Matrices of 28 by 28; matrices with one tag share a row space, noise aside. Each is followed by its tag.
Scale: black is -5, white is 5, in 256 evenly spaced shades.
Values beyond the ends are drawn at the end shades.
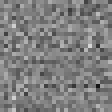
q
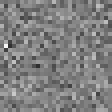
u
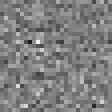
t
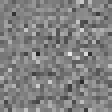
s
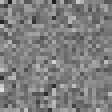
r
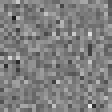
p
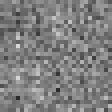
p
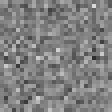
t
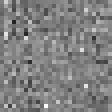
u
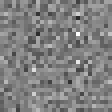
s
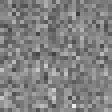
r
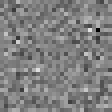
q
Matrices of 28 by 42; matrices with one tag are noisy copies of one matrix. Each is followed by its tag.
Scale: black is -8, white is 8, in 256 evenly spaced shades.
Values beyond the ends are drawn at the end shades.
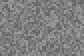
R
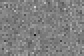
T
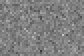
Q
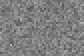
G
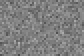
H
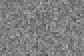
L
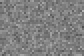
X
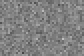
T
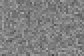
T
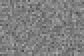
H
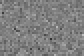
L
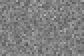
X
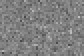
T
